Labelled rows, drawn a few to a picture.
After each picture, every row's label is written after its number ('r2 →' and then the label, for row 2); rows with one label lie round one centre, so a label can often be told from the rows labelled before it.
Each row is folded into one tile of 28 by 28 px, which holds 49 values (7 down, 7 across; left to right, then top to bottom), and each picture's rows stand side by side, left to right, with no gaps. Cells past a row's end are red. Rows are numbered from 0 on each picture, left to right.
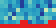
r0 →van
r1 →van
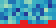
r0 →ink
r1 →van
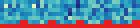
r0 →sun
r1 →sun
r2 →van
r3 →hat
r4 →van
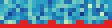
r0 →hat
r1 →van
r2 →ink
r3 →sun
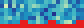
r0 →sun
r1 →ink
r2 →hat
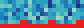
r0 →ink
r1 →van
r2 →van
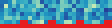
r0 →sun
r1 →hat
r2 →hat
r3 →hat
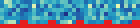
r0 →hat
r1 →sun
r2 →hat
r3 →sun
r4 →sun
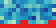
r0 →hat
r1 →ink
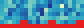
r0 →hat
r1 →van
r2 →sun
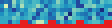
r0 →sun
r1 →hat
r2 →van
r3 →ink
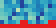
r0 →van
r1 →van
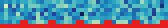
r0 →sun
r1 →ink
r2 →ink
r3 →hat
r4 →hat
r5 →van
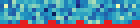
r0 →sun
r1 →ink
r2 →van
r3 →hat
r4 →sun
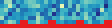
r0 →hat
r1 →ink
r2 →sun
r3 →van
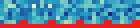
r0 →hat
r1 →sun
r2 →hat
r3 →ink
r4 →ink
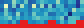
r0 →sun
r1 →sun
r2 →van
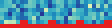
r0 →hat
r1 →van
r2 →van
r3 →sun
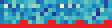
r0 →sun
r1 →ink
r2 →sun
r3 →van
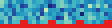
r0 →van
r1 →van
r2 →ink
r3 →sun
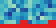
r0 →hat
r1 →van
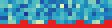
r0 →ink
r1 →hat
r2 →sun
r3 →hat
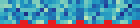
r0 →ink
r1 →hat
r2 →hat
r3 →van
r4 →hat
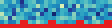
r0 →van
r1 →ink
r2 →sun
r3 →ink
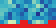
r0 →hat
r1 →hat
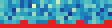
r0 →van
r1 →sun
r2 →van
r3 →ink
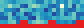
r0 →ink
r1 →ink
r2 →sun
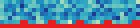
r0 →van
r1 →ink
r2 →hat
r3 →hat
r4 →ink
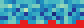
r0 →ink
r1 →ink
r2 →ink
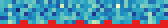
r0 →ink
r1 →ink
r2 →sun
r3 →hat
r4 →sun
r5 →ink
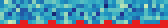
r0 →hat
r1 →ink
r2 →ink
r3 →van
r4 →hat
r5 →sun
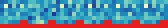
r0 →sun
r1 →ink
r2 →sun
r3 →sun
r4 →sun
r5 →sun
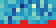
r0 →van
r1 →sun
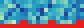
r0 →hat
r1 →van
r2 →hat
